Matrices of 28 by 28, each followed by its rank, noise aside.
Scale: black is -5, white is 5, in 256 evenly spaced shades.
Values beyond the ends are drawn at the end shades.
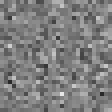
six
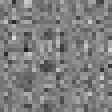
six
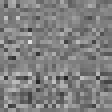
four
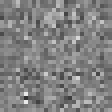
six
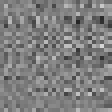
three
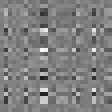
one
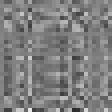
two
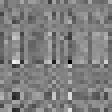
two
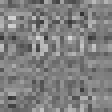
three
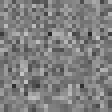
six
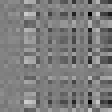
one
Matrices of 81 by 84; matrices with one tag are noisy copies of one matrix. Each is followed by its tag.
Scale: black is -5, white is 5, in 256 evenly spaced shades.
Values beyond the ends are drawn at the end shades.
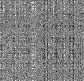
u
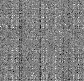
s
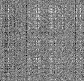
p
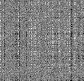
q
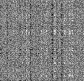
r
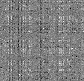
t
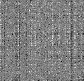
q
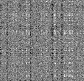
r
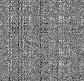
t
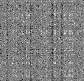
r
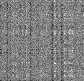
r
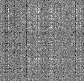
p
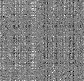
u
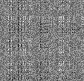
t
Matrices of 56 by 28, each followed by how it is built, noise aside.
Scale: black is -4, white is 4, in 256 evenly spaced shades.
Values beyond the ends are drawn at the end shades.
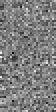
low rank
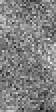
smooth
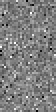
sparse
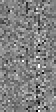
uneven columns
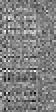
low rank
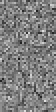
noise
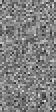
blocks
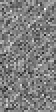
Hankel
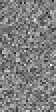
noise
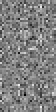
low rank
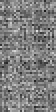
blocks
